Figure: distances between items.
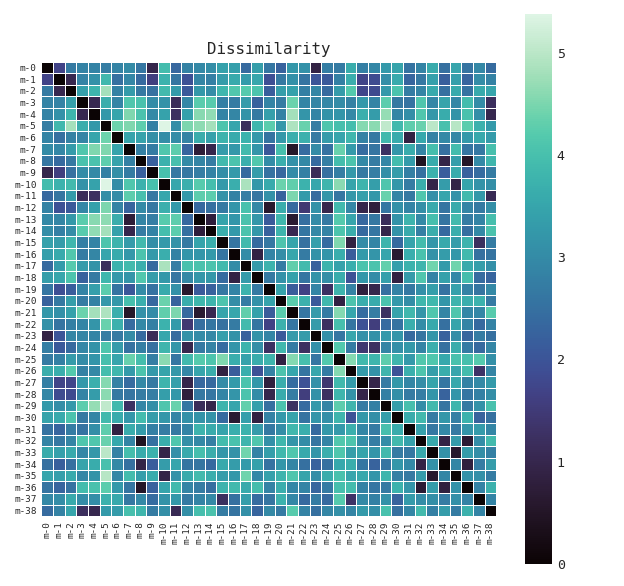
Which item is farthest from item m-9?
m-10
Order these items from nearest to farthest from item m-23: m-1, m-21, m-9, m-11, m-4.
m-9, m-1, m-11, m-4, m-21
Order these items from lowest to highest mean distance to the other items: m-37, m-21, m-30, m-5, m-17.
m-37, m-30, m-21, m-17, m-5
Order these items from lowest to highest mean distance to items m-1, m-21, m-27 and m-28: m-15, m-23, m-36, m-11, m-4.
m-36, m-23, m-15, m-11, m-4
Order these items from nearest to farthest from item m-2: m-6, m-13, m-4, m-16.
m-6, m-13, m-4, m-16
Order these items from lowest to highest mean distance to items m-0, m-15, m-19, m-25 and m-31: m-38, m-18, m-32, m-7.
m-38, m-18, m-7, m-32
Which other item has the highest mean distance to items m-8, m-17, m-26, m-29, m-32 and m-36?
m-25
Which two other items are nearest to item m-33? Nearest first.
m-35, m-10
